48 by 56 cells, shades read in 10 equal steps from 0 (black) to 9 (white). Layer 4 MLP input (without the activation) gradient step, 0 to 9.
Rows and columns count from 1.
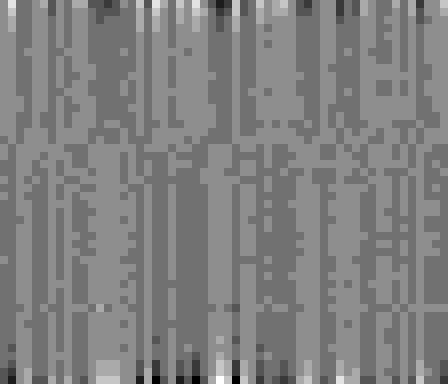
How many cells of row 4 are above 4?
28
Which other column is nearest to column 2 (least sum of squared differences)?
25
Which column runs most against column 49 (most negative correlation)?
54
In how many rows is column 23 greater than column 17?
15
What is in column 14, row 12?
4
